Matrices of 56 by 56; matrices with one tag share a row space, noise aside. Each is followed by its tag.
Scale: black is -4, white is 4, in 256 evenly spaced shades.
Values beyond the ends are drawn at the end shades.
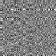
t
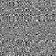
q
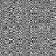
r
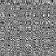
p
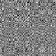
q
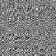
q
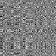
t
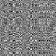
r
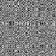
q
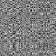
r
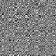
q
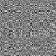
r
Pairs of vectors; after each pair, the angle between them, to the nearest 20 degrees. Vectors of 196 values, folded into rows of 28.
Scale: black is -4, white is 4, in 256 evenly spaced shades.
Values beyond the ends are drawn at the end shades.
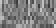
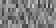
60 degrees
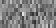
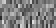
140 degrees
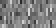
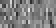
60 degrees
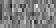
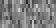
40 degrees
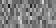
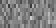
40 degrees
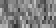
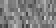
160 degrees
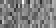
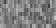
100 degrees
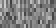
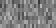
140 degrees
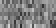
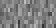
100 degrees
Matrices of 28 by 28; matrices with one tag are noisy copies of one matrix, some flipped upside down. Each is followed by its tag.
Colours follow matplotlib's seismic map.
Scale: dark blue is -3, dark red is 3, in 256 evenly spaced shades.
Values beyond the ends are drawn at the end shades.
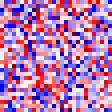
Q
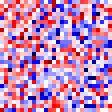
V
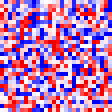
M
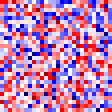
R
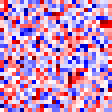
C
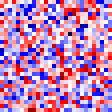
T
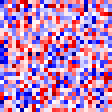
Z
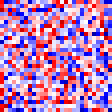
Q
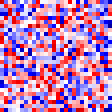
Q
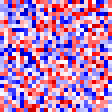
T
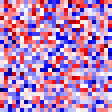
R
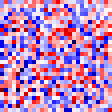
C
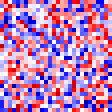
Z
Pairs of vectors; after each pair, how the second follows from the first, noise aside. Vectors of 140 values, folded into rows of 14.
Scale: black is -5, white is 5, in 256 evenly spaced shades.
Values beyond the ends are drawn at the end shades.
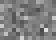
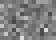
copied.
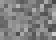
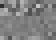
reversed, negated, partly zeroed.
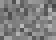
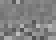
partly zeroed.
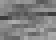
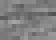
shrunk.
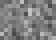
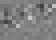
reversed, partly zeroed.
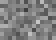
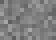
reversed, negated, shrunk.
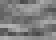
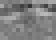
reversed, partly zeroed.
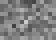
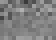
partly zeroed.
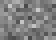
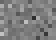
reversed, negated, partly zeroed.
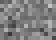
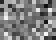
reversed, scaled up.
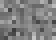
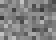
reversed.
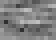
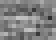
reversed.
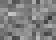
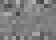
reversed, partly zeroed.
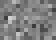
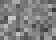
copied.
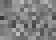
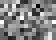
reversed, negated, scaled up.
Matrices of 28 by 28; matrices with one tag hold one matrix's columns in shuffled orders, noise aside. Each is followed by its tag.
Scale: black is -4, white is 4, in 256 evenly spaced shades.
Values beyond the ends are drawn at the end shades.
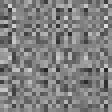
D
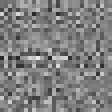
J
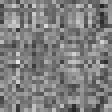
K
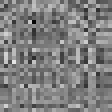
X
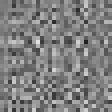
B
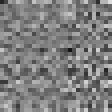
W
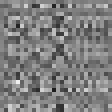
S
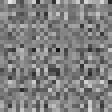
W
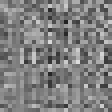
X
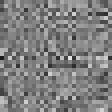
J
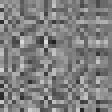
B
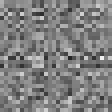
J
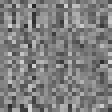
K
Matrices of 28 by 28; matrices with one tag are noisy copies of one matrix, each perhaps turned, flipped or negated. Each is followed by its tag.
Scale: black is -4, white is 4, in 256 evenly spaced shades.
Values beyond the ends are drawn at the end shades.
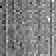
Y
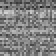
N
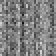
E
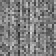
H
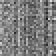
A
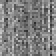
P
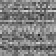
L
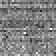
A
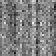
E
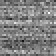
E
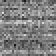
E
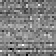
P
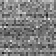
A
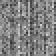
H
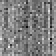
P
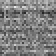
N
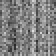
E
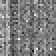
N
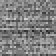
H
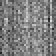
P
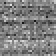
E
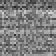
N
